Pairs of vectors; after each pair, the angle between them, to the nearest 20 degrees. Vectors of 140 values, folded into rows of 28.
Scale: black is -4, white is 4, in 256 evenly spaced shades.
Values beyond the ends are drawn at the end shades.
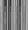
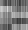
60 degrees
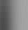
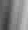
20 degrees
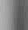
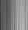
160 degrees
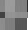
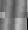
140 degrees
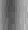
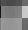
80 degrees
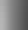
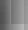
160 degrees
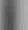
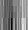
40 degrees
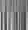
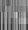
160 degrees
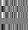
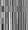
60 degrees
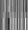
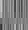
80 degrees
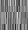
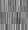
160 degrees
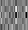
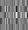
120 degrees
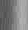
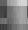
40 degrees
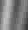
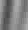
160 degrees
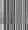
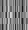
140 degrees
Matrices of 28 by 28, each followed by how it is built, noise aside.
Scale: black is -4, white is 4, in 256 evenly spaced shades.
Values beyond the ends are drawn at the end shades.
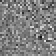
upper triangular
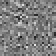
low rank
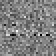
uneven rows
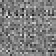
low rank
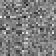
low rank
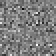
uneven rows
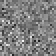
lower triangular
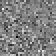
lower triangular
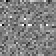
uneven rows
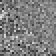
lower triangular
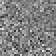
lower triangular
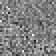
lower triangular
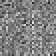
low rank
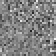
upper triangular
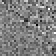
upper triangular
